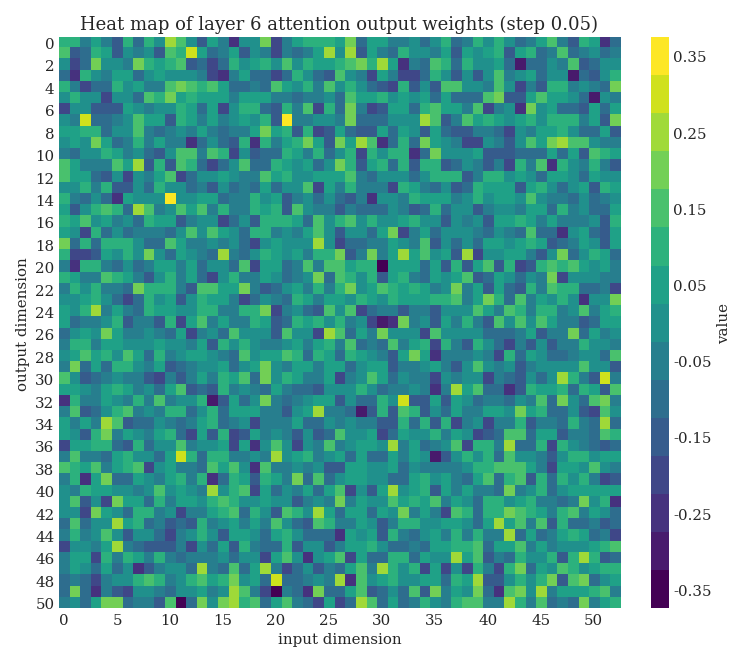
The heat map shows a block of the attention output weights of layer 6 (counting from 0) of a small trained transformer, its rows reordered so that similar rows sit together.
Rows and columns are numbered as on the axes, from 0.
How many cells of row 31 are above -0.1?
37
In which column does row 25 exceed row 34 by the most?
18
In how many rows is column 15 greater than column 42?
21
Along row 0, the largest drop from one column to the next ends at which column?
20
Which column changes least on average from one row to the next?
16
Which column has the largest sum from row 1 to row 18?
27
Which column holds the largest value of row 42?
24
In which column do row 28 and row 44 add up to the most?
42
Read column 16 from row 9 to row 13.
-0.15 -0.2 0 0 -0.1
